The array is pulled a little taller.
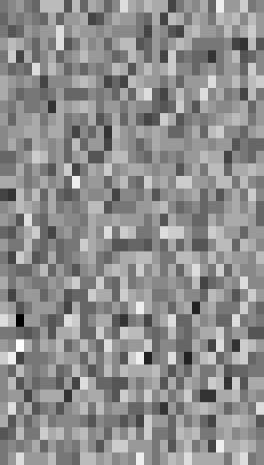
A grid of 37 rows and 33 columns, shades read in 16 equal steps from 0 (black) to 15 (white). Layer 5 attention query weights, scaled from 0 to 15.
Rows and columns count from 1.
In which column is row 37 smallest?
10
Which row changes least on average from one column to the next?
17
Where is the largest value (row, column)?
28, 3
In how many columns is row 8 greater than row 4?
13
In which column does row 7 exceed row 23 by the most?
27
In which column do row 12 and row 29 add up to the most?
2
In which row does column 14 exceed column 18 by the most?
19
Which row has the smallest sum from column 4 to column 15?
8
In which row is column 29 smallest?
31
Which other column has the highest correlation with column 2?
1
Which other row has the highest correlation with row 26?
29
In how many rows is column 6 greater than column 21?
16
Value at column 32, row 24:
12
